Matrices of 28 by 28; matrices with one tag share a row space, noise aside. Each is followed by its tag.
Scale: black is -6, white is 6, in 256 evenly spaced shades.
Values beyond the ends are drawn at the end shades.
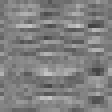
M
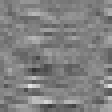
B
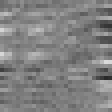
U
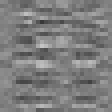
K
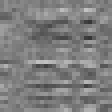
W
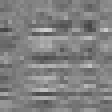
W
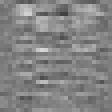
K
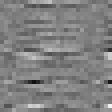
B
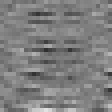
B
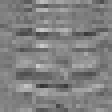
K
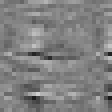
B
